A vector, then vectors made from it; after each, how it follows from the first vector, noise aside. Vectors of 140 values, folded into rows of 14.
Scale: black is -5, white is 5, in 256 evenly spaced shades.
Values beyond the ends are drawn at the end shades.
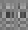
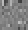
wrapped around, partly zeroed.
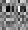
wrapped around, scaled up.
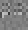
reversed, negated, partly zeroed.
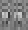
reversed, negated.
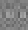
negated, shrunk.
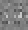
reversed, negated, partly zeroed.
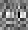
negated, scaled up.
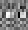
negated, scaled up.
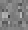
reversed, negated, partly zeroed.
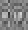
reversed, negated.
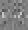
reversed, negated, partly zeroed.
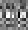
negated, scaled up.
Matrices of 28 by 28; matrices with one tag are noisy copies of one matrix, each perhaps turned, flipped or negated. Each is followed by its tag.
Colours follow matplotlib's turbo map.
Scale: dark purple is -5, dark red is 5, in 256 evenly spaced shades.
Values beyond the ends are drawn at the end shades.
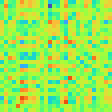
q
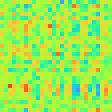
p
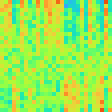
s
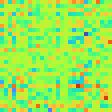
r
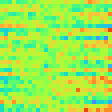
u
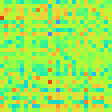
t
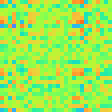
r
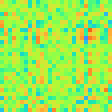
r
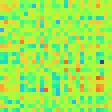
q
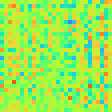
t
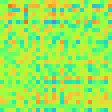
t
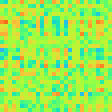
q
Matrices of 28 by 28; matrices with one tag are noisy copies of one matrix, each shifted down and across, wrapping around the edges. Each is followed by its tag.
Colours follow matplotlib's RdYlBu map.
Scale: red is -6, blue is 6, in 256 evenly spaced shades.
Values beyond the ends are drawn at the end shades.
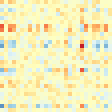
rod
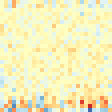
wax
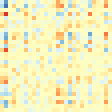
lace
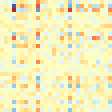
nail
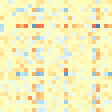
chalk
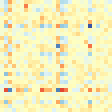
chalk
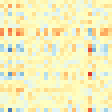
rod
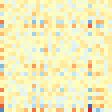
nail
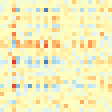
rod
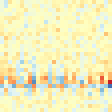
wax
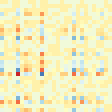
nail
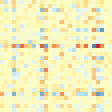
chalk
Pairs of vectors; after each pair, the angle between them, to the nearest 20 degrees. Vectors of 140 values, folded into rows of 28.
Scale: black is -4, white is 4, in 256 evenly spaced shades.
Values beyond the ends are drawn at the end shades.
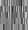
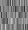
100 degrees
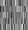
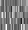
80 degrees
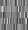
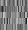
160 degrees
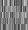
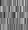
80 degrees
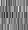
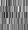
20 degrees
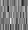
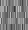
80 degrees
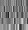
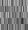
120 degrees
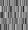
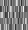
160 degrees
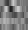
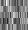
120 degrees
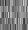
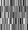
140 degrees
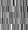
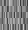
60 degrees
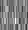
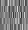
80 degrees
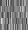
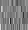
80 degrees
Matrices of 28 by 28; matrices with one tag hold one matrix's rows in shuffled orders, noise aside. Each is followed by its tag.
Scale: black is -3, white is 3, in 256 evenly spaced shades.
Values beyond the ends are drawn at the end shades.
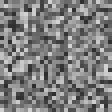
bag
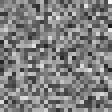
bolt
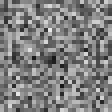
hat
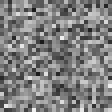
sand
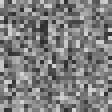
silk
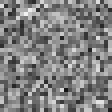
bolt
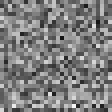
hat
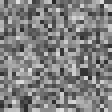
hat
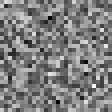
bag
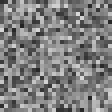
bolt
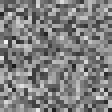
silk
